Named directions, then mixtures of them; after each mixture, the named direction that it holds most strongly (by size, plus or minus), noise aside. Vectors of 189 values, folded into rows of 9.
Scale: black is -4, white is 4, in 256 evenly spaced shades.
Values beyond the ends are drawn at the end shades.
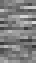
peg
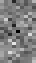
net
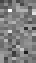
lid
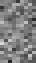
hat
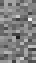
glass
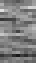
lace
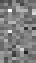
lid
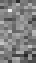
hat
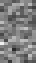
hat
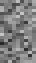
hat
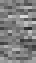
peg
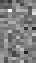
lid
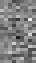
glass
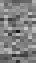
lace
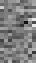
hat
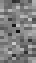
net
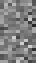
glass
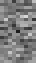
net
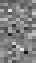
lid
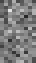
lid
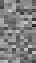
hat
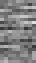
peg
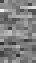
peg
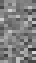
glass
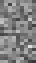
glass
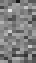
hat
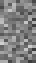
hat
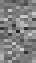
net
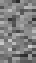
hat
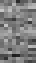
lace
